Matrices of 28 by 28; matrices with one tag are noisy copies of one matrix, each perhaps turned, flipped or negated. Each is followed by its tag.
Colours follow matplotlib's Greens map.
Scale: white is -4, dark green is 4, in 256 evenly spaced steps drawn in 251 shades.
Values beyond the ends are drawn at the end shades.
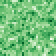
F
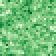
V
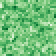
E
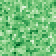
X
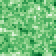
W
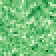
F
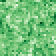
W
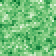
W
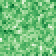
E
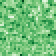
F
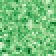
E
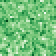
F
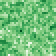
V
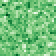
E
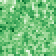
V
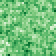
V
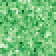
F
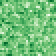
E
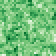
W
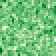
E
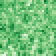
V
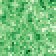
V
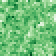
W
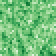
V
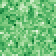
F
